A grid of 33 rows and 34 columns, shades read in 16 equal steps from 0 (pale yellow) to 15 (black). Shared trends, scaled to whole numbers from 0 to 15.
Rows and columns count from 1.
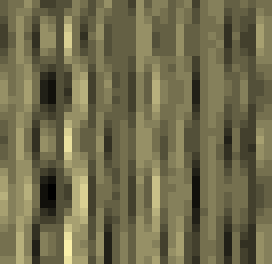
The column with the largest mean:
25
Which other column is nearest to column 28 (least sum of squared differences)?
26
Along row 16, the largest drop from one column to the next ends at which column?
9
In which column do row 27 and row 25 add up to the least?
11
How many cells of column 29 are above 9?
24
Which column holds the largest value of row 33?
14
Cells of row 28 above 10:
6
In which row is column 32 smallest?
1
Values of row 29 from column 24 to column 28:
9 12 8 7 9
